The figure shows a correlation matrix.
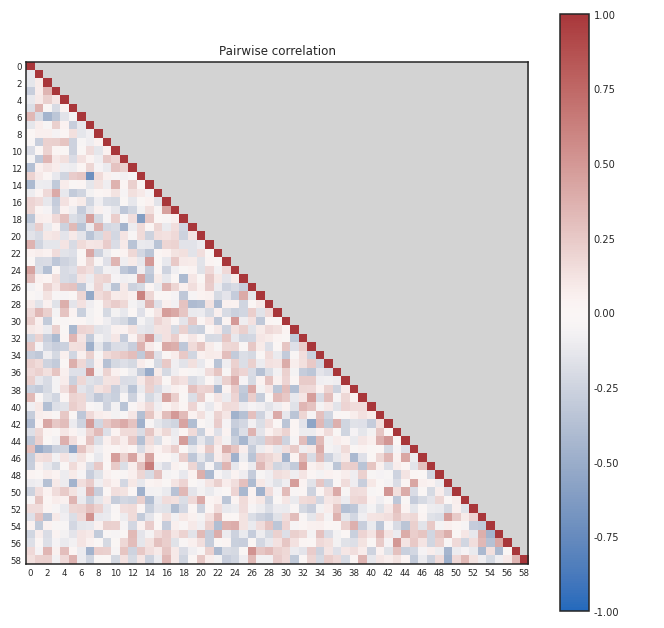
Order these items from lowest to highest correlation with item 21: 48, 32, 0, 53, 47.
48, 32, 47, 53, 0
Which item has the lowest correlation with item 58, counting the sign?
49
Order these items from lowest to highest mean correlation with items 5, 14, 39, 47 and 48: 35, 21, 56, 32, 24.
21, 24, 56, 35, 32
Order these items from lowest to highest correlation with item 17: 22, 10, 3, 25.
3, 10, 25, 22
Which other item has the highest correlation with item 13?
27
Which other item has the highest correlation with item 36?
7
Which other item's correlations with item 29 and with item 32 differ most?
47
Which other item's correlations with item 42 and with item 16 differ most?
33
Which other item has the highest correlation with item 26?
57
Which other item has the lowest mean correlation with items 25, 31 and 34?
5
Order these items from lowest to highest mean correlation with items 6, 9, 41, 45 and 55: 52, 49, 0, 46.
52, 0, 46, 49
